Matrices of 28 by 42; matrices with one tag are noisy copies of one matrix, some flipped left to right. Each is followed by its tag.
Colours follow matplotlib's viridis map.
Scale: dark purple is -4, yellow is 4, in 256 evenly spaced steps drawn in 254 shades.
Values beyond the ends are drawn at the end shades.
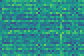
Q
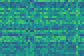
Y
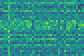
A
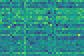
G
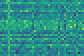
A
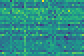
G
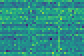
G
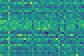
A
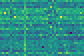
G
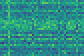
A
